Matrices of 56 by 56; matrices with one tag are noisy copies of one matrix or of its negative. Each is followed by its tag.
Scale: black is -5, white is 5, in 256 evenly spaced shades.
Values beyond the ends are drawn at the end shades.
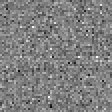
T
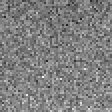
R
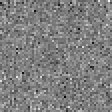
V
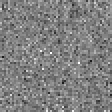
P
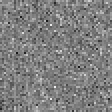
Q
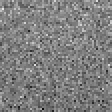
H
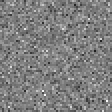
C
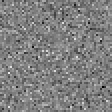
C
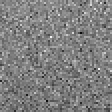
R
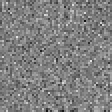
P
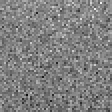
R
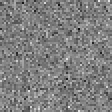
V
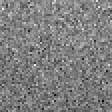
H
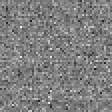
T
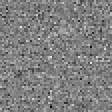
T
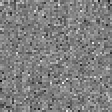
V
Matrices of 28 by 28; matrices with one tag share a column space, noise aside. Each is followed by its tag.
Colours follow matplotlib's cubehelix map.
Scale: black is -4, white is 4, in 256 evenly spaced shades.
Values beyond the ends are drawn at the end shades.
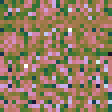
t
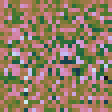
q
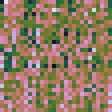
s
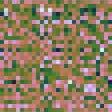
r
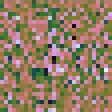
q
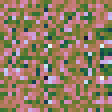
q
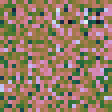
r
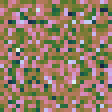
r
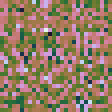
t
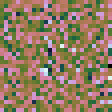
q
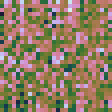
s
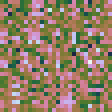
s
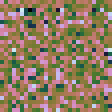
r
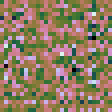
q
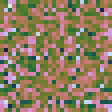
t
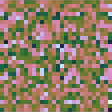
q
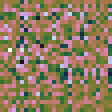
q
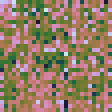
s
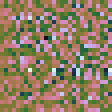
q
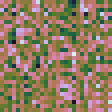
s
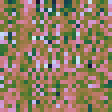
s
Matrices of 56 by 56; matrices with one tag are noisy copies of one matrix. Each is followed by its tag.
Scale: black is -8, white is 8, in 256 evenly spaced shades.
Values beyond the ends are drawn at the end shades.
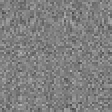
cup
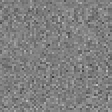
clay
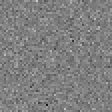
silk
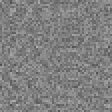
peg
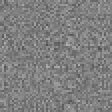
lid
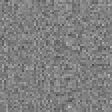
lid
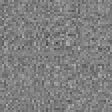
lid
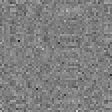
peg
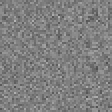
clay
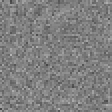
peg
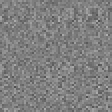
clay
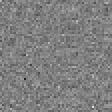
peg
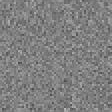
cup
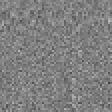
cup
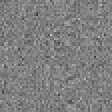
lid
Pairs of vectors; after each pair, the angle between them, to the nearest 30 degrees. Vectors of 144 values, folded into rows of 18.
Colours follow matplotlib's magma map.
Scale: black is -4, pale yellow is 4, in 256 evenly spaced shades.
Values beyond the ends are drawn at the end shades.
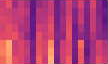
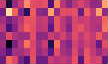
120 degrees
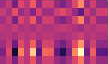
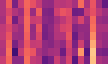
60 degrees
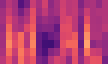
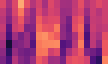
150 degrees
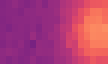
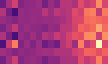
30 degrees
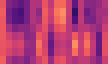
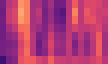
150 degrees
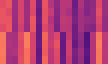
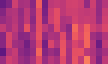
150 degrees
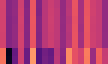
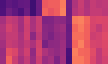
90 degrees
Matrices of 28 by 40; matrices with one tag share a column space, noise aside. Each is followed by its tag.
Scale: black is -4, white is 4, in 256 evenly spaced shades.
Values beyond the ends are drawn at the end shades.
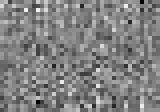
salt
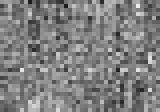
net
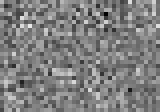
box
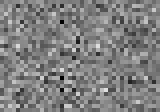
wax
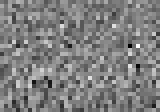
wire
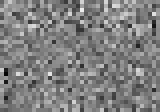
box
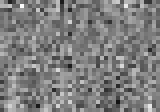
salt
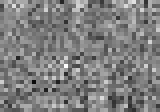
salt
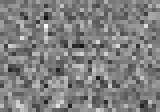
wire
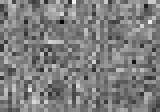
net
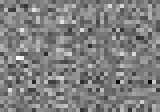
wax
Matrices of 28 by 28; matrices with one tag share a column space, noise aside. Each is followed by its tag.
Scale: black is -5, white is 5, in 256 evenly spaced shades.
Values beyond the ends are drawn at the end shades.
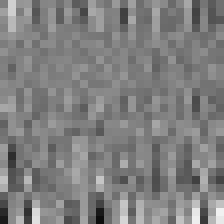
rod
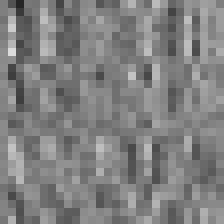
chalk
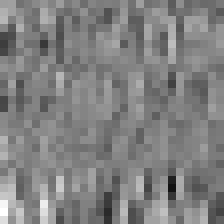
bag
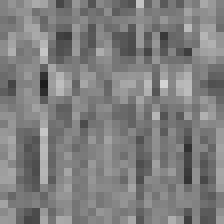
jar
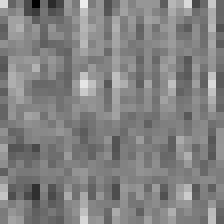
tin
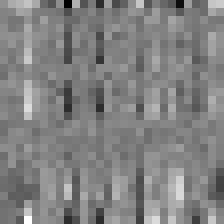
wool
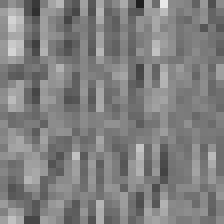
chalk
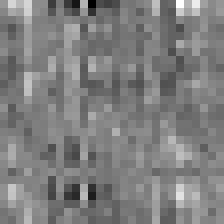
tin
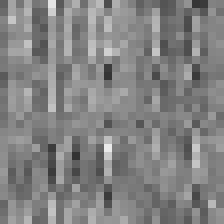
chalk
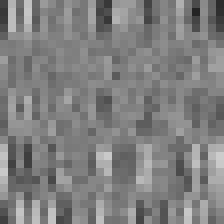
rod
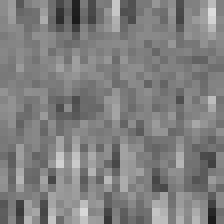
rod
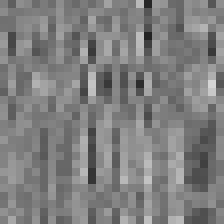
jar
